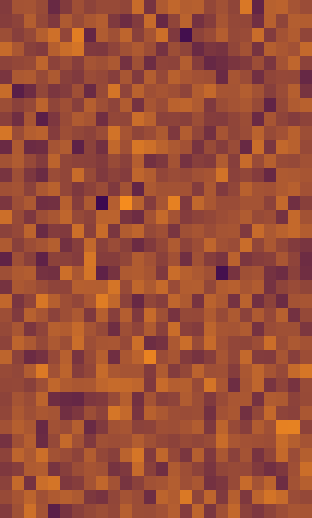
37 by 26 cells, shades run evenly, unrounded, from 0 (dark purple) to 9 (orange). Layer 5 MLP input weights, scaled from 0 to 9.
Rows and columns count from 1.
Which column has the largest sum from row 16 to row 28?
9
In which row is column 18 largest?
28
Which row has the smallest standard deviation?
14
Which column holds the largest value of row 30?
10
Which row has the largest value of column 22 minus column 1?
11
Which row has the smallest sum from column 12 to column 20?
5
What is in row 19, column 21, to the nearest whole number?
3
